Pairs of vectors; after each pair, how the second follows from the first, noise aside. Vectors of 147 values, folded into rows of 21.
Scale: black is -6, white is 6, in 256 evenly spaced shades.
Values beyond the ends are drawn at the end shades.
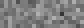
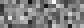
wrapped around, negated, scaled up.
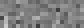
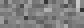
reversed.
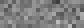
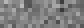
shuffled.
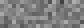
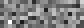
wrapped around, negated, scaled up.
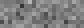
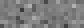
wrapped around, partly zeroed.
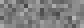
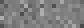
negated, partly zeroed.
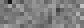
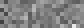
reversed, negated.
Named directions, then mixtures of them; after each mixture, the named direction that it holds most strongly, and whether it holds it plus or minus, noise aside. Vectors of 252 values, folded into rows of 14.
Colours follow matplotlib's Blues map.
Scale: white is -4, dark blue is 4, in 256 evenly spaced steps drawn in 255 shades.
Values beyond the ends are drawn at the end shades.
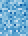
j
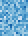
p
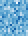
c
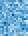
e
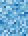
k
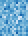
c, minus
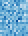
p, minus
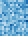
e, minus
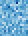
c, minus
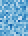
p, plus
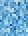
c, plus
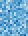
j, minus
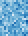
e, minus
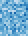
j, plus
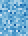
j, plus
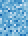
j, minus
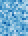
e, plus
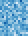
e, plus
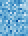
j, minus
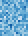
p, plus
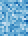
e, minus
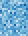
j, plus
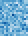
e, plus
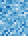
k, minus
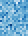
p, plus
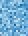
j, plus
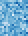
e, minus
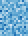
p, minus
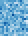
e, plus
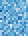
p, minus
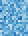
p, minus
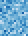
k, minus
